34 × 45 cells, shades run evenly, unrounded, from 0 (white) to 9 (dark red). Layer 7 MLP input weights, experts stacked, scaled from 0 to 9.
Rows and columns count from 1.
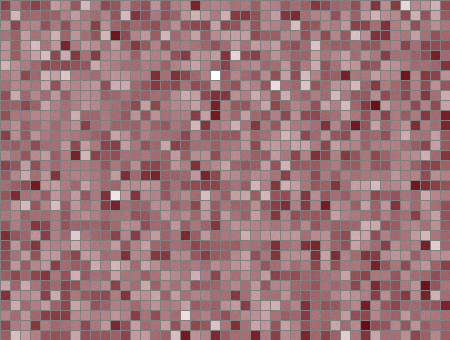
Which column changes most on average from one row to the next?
38
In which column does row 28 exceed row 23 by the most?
37
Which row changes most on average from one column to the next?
34
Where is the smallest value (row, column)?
8, 22
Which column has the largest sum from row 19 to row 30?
28
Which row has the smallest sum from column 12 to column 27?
20
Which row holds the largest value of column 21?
18
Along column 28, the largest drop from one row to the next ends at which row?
9
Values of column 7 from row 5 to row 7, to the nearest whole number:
8 3 7
